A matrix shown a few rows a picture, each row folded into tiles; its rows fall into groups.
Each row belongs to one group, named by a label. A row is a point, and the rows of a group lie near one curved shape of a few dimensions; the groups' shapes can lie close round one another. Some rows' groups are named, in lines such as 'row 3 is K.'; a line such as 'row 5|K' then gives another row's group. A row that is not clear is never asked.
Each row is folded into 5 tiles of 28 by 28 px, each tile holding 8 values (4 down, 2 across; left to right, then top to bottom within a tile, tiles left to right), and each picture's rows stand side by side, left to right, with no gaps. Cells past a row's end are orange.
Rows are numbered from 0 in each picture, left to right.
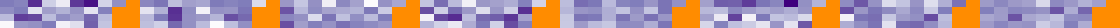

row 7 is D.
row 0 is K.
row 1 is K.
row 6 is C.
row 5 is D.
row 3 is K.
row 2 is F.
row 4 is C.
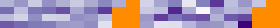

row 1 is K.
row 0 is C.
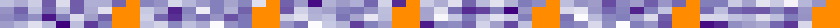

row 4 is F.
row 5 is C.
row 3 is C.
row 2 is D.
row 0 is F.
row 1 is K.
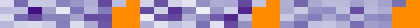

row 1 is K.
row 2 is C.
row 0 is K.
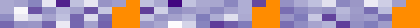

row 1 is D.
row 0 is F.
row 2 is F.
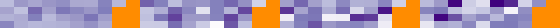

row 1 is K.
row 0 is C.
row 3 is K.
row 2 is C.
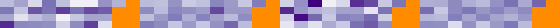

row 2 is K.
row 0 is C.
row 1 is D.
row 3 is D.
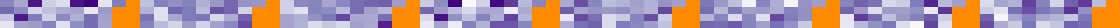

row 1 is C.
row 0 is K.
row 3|K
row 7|C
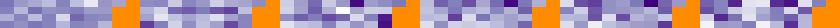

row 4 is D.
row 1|C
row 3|D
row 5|K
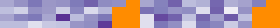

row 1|C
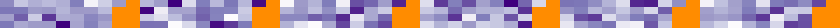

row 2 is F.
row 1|D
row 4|K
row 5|F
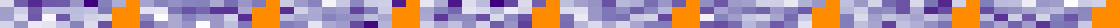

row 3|K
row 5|C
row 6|C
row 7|F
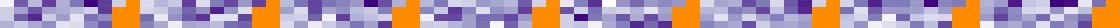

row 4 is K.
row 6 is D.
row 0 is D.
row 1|F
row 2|D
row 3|K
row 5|C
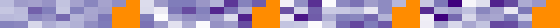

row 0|C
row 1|F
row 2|K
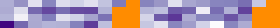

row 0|C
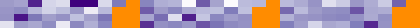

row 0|K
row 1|F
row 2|D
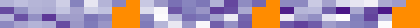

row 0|F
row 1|F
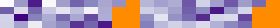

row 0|K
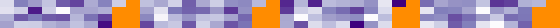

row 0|K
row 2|D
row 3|K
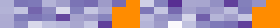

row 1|D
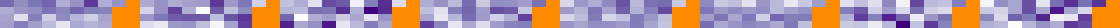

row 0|D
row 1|K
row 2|C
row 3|C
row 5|F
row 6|F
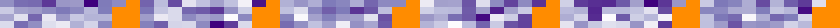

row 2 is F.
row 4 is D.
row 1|D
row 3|F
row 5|C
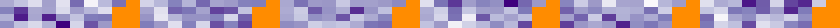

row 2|C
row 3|D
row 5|C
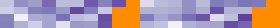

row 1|F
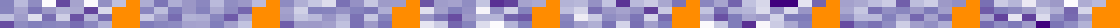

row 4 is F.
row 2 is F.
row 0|F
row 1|C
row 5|K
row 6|F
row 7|F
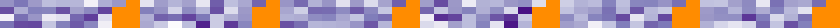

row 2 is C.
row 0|C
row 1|F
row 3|K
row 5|F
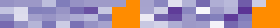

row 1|K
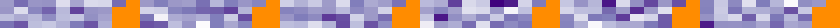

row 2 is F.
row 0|C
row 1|F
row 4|F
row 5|F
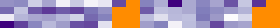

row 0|C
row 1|D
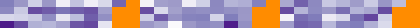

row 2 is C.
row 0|C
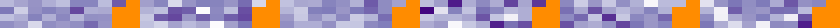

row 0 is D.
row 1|K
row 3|D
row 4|F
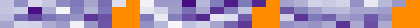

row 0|K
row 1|F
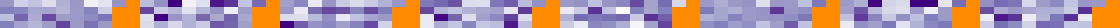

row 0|F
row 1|K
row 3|K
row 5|D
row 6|K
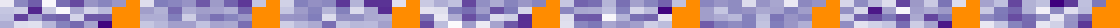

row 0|K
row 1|C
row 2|C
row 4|C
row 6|K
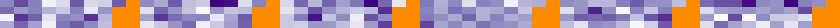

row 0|C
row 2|D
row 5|D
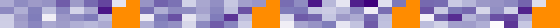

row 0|C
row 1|C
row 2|K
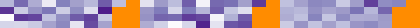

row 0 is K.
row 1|F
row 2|D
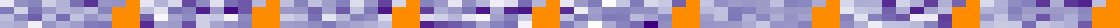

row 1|C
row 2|C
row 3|C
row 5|C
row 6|F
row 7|C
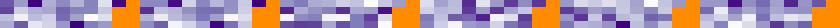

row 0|D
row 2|C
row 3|F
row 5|D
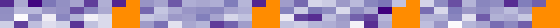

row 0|D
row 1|D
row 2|K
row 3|D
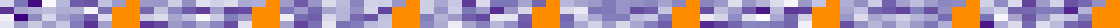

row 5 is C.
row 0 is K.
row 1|C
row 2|C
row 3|F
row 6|C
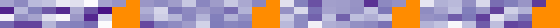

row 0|C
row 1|F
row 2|D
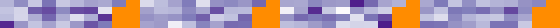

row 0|C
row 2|K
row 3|C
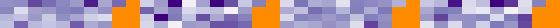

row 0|D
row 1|K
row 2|D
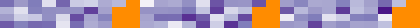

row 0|F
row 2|C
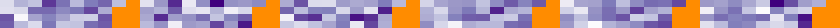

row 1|K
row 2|K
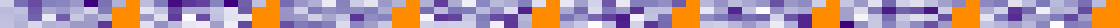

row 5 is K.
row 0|D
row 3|K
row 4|F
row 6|C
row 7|K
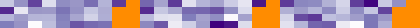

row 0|D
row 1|D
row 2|K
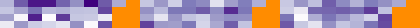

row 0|D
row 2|C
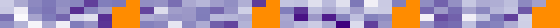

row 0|F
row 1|D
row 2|F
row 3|C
